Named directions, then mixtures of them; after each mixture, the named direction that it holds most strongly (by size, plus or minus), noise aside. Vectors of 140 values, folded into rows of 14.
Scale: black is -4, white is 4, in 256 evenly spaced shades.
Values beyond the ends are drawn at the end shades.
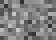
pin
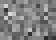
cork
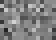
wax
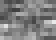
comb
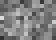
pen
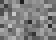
pin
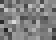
wax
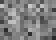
wax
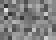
cork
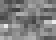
comb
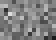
cork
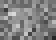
cork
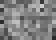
wax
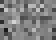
wax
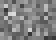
cork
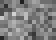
pin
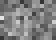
pen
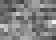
comb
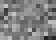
cork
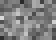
pen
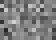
wax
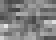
comb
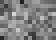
pin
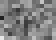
pen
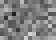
pin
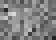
cork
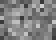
pen
